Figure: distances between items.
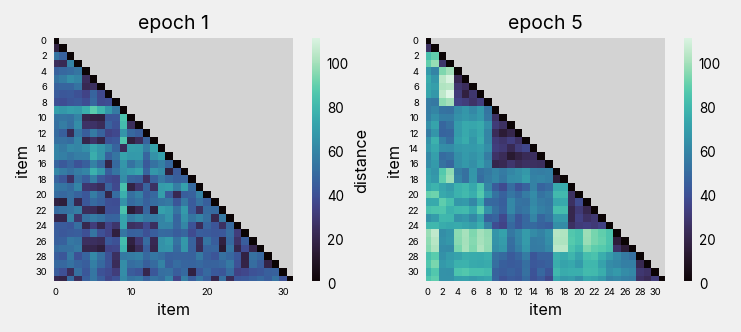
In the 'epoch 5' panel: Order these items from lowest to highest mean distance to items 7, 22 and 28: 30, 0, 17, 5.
5, 30, 17, 0
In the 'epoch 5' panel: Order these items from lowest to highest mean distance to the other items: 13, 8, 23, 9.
9, 13, 23, 8
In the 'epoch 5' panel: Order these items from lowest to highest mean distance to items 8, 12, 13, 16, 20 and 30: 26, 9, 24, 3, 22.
9, 24, 22, 3, 26
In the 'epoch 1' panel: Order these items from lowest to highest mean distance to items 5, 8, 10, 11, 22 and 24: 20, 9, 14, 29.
29, 20, 14, 9
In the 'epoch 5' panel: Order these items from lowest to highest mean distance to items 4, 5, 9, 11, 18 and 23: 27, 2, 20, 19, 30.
19, 20, 30, 2, 27
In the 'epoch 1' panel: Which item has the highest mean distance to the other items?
9
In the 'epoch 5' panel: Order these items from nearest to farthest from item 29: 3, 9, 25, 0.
9, 25, 3, 0
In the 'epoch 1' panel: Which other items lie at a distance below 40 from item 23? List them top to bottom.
0, 1, 3, 21, 31
